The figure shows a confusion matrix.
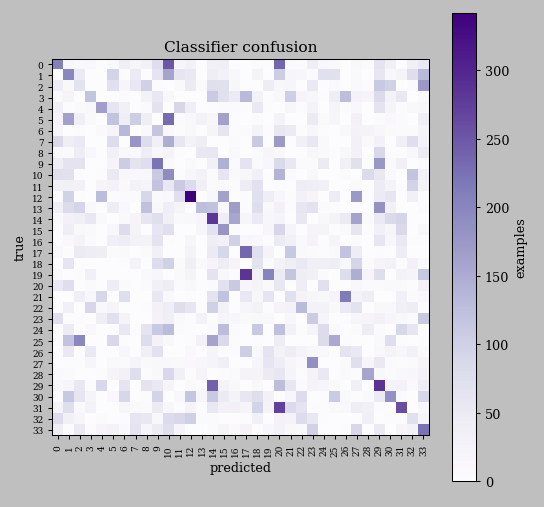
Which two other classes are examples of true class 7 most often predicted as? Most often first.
20, 10
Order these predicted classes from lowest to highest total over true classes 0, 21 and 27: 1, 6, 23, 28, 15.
1, 28, 6, 15, 23
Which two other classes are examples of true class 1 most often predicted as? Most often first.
10, 33
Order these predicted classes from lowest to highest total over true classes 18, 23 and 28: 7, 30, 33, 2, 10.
2, 30, 7, 33, 10
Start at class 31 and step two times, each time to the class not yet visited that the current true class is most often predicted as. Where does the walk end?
16
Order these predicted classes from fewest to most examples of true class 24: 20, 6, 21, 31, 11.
11, 21, 6, 31, 20
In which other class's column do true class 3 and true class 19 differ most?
17
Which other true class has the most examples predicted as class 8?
13
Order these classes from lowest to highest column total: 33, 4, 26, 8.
4, 26, 8, 33
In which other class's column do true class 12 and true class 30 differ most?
27
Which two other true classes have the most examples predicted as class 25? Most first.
30, 1
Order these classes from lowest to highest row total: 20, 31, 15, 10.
20, 15, 10, 31
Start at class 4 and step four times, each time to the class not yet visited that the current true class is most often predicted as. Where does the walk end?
14
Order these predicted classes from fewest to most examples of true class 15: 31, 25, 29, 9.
25, 29, 9, 31
